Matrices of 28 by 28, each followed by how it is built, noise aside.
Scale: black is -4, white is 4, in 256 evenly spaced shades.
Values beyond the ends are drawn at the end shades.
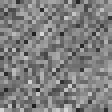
Hankel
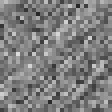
Hankel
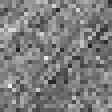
Hankel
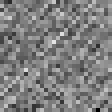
Hankel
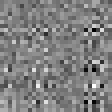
low rank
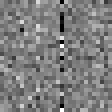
uneven columns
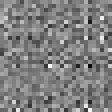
low rank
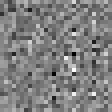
uneven columns
